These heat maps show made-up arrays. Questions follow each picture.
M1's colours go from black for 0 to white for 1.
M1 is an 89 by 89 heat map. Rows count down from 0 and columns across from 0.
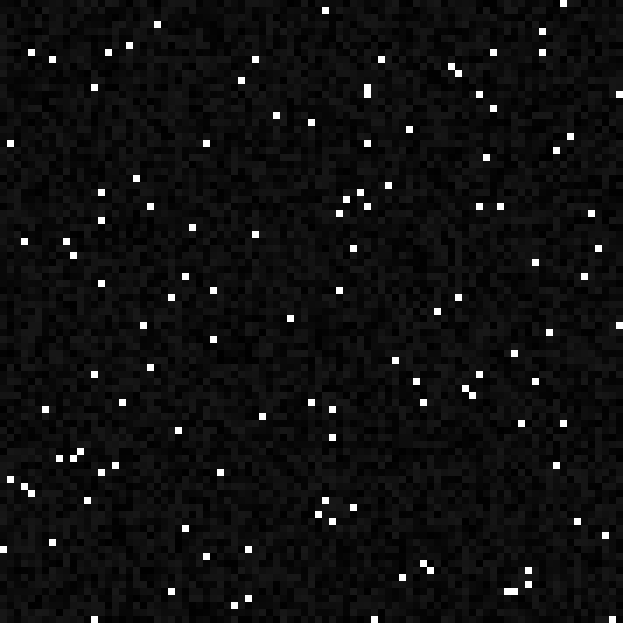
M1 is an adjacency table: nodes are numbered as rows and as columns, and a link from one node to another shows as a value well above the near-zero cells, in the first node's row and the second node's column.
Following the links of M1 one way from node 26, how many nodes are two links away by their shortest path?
1
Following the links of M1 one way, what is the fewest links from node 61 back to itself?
4
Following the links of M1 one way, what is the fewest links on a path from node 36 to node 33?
7
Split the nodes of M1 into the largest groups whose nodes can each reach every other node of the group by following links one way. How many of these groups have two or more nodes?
11
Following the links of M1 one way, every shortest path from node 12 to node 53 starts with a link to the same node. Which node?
node 13
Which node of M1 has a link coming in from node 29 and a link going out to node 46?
node 71
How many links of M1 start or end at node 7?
6
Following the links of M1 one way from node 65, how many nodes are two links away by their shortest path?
3
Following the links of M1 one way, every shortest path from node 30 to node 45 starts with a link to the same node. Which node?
node 84
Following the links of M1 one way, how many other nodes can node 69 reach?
2
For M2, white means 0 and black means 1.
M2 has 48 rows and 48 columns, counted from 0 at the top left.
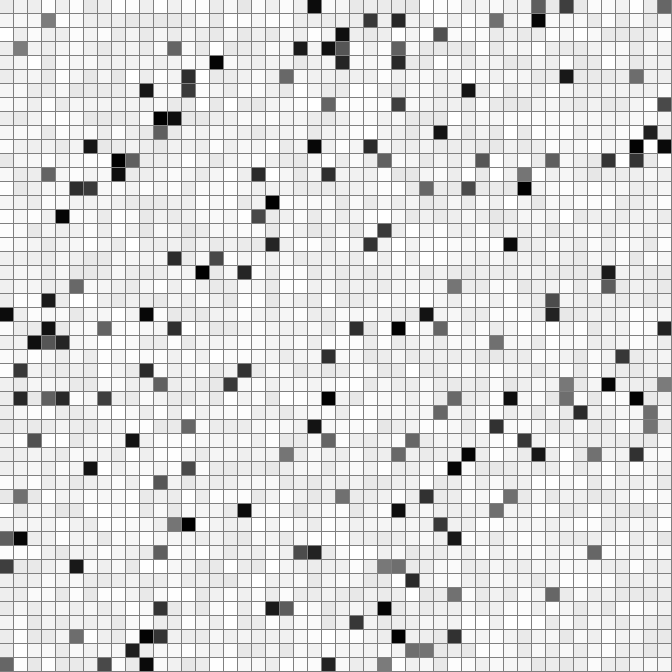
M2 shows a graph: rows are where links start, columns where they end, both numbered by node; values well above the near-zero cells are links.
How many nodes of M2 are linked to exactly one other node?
5
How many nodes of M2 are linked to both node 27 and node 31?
0
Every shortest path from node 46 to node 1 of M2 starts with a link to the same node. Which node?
node 30
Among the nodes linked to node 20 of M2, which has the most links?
node 32
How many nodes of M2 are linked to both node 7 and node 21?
0
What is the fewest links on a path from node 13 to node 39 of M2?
3
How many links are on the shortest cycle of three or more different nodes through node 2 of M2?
5
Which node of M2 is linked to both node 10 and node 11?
node 45
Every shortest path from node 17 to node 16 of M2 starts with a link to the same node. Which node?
node 19
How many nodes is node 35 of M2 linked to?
4
